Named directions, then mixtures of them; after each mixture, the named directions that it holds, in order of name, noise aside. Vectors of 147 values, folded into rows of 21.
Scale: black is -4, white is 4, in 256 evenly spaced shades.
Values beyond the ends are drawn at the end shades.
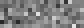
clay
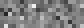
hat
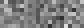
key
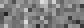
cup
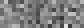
key.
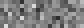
hat, key.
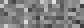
cup, key.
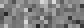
cup.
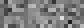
hat, key.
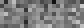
cup, key.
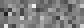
hat.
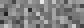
clay, cup.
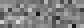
clay, hat.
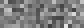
key.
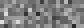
clay, cup.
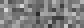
clay, key.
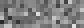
clay.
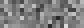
hat, key.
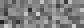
clay, cup.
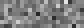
clay.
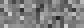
hat, key.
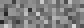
clay, cup.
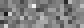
clay, hat.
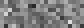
hat, key.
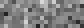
cup.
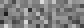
clay, cup.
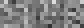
cup, key.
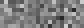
key.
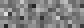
hat.
